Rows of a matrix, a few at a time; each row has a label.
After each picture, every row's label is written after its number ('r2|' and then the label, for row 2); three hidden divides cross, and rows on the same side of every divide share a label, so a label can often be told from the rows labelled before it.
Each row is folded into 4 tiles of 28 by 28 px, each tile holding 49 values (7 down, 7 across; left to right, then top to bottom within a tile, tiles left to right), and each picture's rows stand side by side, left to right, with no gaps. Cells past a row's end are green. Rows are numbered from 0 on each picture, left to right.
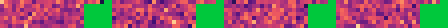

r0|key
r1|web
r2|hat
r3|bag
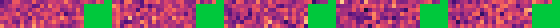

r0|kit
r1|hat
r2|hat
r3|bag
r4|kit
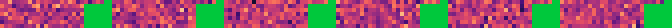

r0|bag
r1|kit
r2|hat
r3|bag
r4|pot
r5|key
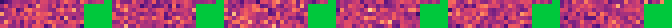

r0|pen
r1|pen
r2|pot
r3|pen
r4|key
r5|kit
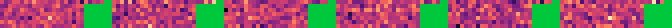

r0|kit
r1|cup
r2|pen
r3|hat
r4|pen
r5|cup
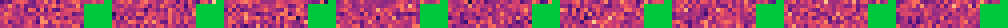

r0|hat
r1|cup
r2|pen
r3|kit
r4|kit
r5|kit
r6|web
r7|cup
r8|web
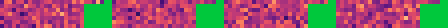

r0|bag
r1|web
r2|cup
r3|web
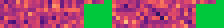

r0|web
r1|key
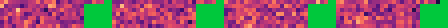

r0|pot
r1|kit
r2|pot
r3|key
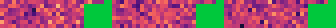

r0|web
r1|hat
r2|hat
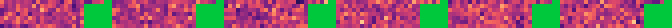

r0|pot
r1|web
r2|kit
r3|pot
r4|kit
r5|pot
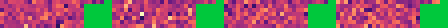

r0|pen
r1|kit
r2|pen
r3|cup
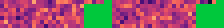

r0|web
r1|kit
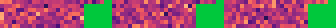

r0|pen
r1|web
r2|cup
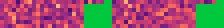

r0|bag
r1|web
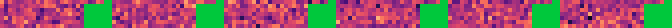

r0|pot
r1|web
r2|bag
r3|hat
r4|hat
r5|kit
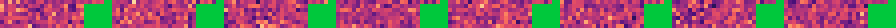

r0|cup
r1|key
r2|cup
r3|kit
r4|cup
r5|hat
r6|kit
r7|hat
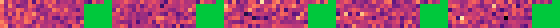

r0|pot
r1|web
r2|cup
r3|pot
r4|key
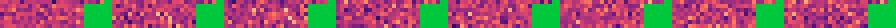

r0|kit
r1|kit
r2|hat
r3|bag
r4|pen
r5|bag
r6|pot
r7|key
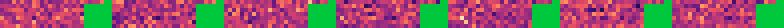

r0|hat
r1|cup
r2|web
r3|pen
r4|key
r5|bag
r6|pot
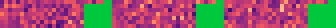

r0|pen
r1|hat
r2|bag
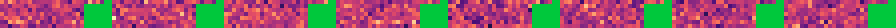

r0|key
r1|hat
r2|hat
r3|kit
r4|bag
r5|cup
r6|hat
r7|web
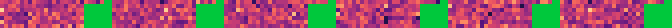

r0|kit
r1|kit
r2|hat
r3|key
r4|pot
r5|hat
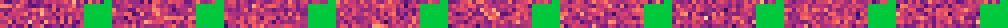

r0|pen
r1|kit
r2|pot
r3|cup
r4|pen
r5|pen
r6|pen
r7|hat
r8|pen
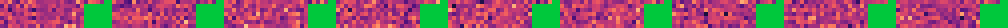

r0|bag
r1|key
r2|key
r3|cup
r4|cup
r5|kit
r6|pen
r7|pot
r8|key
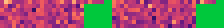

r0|bag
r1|bag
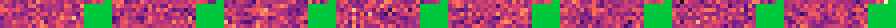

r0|cup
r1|bag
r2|kit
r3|pot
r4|web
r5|kit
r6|hat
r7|cup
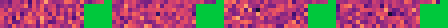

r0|hat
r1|pen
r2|bag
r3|web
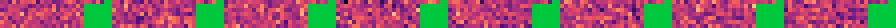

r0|pen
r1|kit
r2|web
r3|hat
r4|key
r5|pot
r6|bag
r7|key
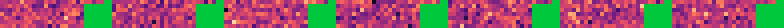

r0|pen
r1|pen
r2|key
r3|web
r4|web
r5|bag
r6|pot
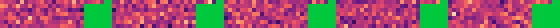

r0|key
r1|key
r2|bag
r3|kit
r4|web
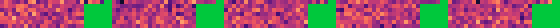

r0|key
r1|hat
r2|pen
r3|pen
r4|hat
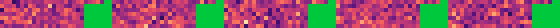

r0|key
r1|pen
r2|key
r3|pot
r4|web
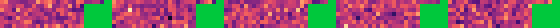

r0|pot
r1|key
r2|hat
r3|bag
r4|kit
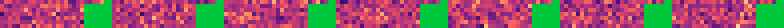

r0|cup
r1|pen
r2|key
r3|hat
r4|bag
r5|pen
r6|pen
